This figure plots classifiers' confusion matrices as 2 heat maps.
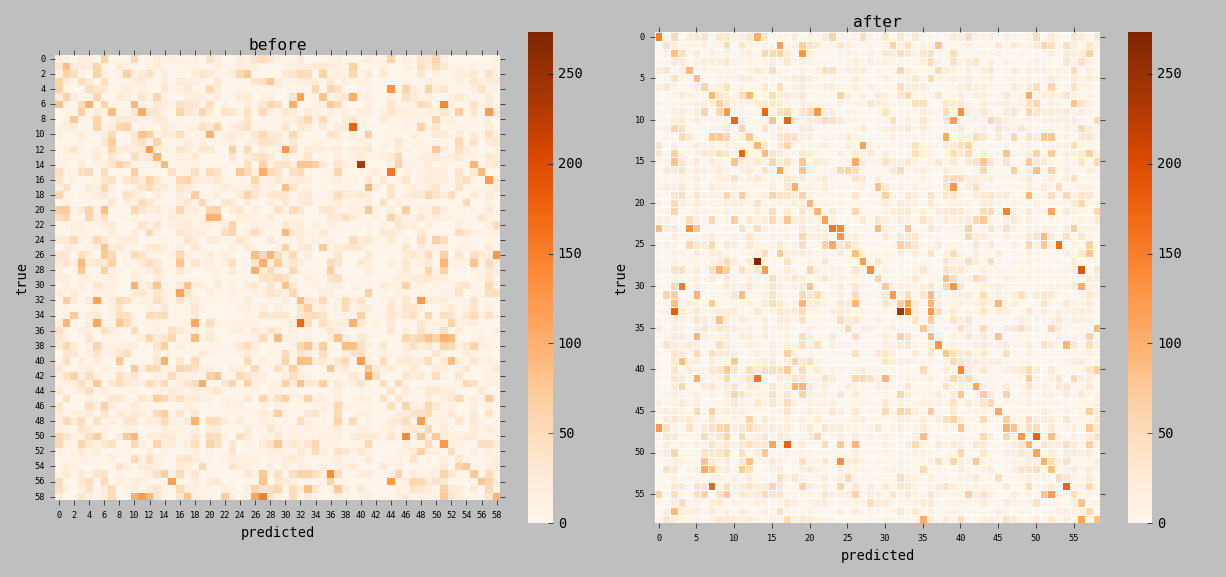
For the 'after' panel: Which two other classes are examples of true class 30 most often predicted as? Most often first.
3, 39
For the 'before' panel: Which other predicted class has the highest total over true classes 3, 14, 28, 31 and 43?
40
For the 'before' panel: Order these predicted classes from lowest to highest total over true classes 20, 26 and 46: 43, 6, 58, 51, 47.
43, 47, 51, 58, 6
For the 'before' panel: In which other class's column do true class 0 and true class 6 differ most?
51
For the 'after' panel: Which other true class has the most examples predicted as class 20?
30
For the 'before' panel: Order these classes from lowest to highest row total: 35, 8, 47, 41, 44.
44, 8, 47, 41, 35
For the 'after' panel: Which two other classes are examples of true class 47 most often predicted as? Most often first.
0, 46
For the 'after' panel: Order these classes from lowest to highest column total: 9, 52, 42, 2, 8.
42, 8, 52, 9, 2
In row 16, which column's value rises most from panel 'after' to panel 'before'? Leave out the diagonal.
57
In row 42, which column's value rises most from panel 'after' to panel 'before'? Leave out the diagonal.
41
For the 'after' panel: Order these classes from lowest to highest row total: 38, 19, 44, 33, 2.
44, 38, 2, 19, 33
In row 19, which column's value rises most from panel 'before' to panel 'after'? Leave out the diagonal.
49
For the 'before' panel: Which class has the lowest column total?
42
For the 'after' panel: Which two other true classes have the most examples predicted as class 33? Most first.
32, 23
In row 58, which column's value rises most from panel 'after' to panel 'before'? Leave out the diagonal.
27
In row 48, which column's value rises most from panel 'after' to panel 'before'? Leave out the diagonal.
18
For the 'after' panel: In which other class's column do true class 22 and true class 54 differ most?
7
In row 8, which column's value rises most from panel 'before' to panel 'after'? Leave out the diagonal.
55
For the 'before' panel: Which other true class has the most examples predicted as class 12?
58
